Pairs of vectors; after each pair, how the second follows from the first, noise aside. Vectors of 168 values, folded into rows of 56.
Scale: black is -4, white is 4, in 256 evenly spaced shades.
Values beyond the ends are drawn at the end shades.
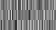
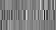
reversed, negated, partly zeroed.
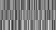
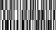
negated, scaled up.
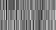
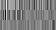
negated, partly zeroed.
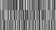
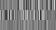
negated, partly zeroed.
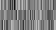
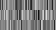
wrapped around.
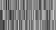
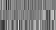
partly zeroed.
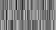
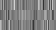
reversed, partly zeroed.
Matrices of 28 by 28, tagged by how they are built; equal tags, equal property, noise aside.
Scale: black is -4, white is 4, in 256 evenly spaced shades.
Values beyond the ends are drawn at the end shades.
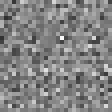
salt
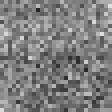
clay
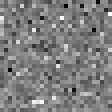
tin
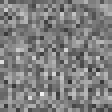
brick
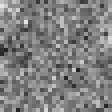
clay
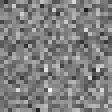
salt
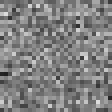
brick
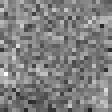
clay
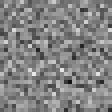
salt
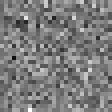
salt
